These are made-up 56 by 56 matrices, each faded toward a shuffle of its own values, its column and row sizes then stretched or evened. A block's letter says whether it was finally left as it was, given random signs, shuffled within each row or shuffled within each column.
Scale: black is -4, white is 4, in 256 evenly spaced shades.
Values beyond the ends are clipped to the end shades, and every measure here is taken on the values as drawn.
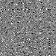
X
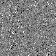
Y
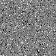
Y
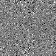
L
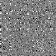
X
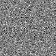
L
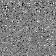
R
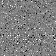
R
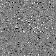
R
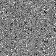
Y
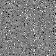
Y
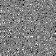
X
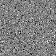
R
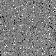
Y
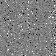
Y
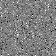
Y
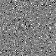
X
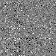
L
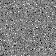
R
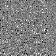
X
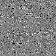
L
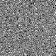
X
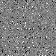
L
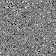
R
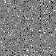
L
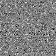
R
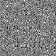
X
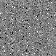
Y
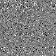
L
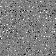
R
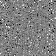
Y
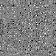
X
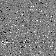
R
